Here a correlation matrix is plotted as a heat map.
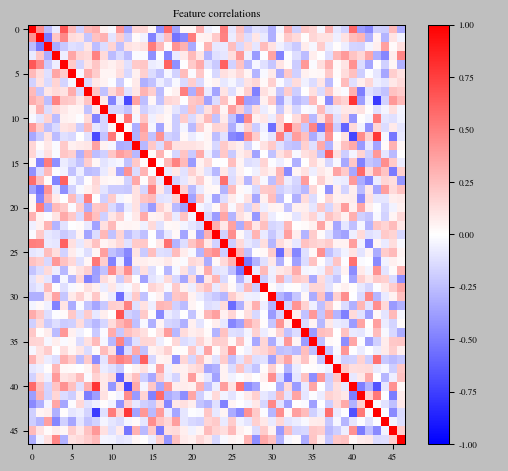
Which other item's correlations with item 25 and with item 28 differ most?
31
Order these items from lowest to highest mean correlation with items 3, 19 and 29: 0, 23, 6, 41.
23, 41, 0, 6
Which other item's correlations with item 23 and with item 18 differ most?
1
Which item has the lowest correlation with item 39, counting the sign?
11
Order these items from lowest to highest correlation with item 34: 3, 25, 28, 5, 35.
35, 3, 25, 5, 28
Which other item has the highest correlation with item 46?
3
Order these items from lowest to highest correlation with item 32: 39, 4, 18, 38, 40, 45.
39, 38, 18, 4, 40, 45
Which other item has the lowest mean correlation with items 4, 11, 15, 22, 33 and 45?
42
